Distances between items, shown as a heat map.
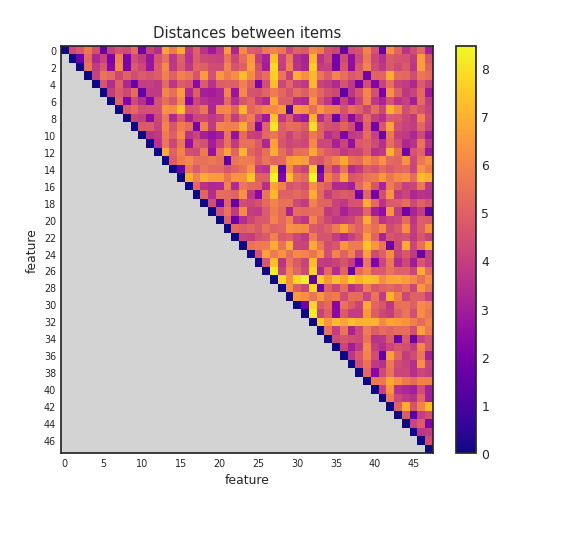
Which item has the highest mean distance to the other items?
27
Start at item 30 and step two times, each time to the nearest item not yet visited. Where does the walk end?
35
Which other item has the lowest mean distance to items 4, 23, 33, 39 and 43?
45
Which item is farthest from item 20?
39
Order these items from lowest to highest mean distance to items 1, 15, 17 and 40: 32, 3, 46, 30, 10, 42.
10, 30, 3, 46, 42, 32
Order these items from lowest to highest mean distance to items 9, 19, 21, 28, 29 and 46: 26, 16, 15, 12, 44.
44, 12, 16, 26, 15
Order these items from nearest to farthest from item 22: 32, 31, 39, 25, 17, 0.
0, 31, 25, 17, 32, 39
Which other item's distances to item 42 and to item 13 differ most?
23
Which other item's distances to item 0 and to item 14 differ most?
15
